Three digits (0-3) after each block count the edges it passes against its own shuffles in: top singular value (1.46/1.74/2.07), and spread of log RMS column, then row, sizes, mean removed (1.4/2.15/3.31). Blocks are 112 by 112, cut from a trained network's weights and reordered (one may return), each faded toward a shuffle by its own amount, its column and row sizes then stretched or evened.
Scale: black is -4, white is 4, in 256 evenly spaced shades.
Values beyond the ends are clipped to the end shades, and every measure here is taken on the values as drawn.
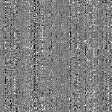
3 3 1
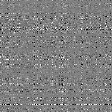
2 2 3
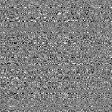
3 1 3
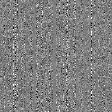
0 3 0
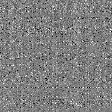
1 0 2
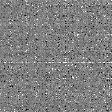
1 2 1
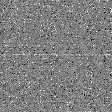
0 1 0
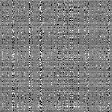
3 3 0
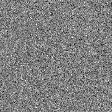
0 1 0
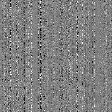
3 3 0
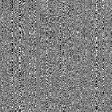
3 3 0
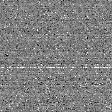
2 1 1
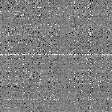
2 2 2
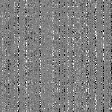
2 3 1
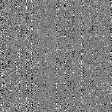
0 3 2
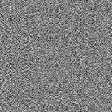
3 2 0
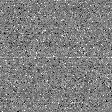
0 0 0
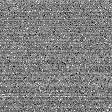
2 0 0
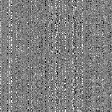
3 3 1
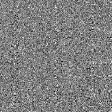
1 2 1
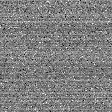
2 0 0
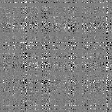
1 3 3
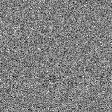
1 0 1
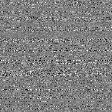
0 0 3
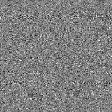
2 0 2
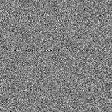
2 0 1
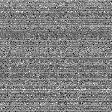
3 0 1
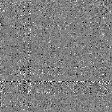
1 2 2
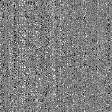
2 2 1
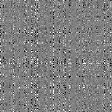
3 3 2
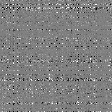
1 2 3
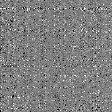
1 2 2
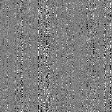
2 3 1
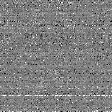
2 1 2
